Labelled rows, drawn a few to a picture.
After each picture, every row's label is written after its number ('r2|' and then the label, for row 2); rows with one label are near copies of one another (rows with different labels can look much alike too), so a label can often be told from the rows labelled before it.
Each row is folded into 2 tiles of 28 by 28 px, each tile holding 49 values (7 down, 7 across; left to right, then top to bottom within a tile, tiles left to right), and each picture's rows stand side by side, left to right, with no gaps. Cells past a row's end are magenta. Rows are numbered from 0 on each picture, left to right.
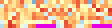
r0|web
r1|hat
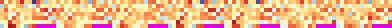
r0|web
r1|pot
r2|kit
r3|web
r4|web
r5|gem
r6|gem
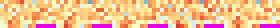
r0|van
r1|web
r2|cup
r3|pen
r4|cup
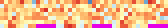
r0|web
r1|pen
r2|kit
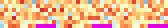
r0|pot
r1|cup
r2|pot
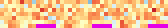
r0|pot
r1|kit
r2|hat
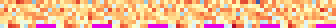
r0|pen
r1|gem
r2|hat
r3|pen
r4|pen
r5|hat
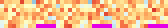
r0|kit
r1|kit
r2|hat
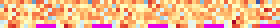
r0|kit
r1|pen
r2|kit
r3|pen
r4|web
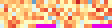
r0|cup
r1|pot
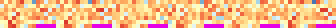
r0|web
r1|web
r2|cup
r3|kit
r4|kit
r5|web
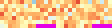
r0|pot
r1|van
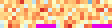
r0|van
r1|cup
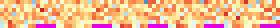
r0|hat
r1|pot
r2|pen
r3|pen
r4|pot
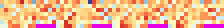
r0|gem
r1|web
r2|gem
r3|web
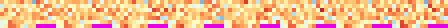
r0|kit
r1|hat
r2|pot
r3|kit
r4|gem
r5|hat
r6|cup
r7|hat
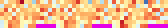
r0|van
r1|van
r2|web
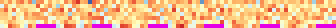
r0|pen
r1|pen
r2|pen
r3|cup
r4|gem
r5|cup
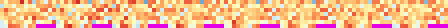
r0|gem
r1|gem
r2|pen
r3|pen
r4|web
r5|web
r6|kit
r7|pen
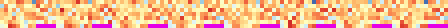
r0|pen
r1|gem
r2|pot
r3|pot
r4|pot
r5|web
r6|hat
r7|web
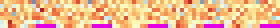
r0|hat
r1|pot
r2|pot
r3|van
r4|kit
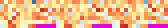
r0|web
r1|hat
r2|hat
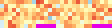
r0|kit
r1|pot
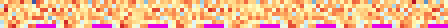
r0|cup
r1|hat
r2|web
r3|hat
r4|cup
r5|hat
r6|pen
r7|van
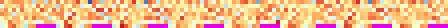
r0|hat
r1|web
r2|web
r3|pot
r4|gem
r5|kit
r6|web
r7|pen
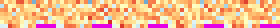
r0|pen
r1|gem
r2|pen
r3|hat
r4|pen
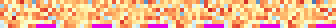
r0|pot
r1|kit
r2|web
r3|hat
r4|cup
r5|web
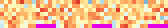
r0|pot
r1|van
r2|cup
